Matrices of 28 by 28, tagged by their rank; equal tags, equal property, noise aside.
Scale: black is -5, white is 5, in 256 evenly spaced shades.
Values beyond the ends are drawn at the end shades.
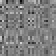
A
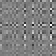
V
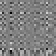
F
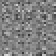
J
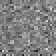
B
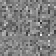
B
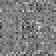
J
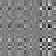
V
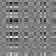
V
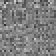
B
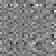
A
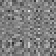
J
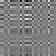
V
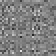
J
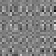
F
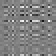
V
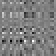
F
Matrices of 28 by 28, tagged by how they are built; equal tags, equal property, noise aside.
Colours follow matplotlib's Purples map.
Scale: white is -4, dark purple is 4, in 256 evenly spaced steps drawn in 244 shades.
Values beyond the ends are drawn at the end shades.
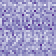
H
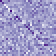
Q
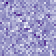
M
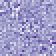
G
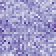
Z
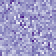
G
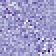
G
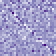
Q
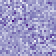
G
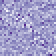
M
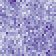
Z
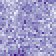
Z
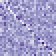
Q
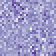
G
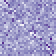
M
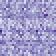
H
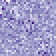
G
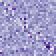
M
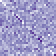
Q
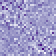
G
